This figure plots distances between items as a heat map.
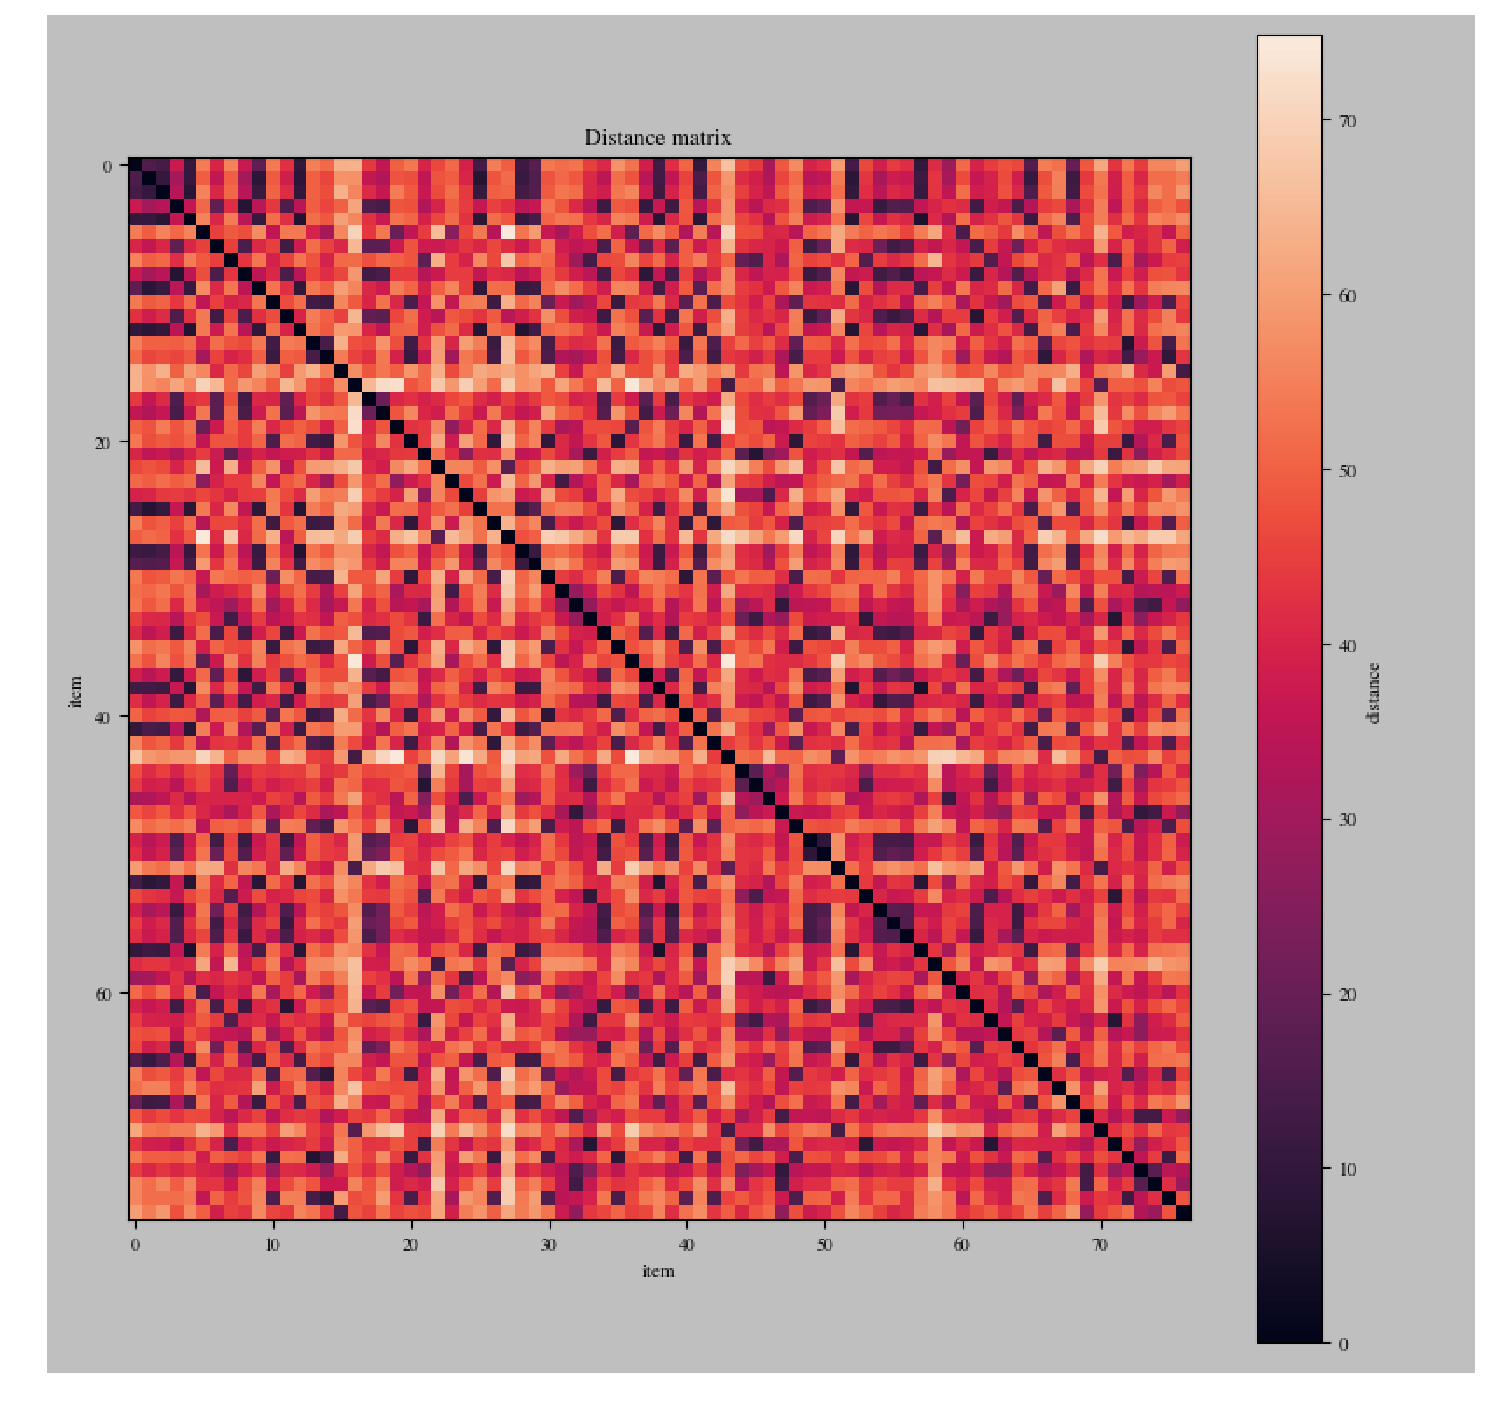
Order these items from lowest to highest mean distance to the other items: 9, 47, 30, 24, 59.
47, 9, 59, 30, 24
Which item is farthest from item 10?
27
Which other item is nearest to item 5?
60
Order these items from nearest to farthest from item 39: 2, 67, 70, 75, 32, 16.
32, 2, 67, 75, 70, 16
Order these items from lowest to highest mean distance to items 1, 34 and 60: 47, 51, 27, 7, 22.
47, 7, 22, 27, 51
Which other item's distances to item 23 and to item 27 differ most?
31
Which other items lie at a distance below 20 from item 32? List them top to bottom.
47, 69, 73, 74
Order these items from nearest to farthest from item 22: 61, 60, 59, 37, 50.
61, 37, 50, 59, 60
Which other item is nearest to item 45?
21
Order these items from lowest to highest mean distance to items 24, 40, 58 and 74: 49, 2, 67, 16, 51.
49, 2, 67, 51, 16
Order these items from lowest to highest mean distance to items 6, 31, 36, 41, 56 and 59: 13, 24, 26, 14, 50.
50, 24, 14, 26, 13
